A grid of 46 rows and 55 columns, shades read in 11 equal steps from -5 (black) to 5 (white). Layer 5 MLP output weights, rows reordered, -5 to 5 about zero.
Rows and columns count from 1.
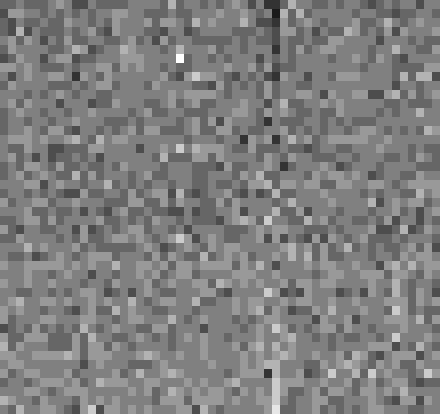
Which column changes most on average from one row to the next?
34
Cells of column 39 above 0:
11
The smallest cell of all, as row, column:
2, 35
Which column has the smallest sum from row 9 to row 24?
9
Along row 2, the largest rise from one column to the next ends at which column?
36
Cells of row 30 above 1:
4
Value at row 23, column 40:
0
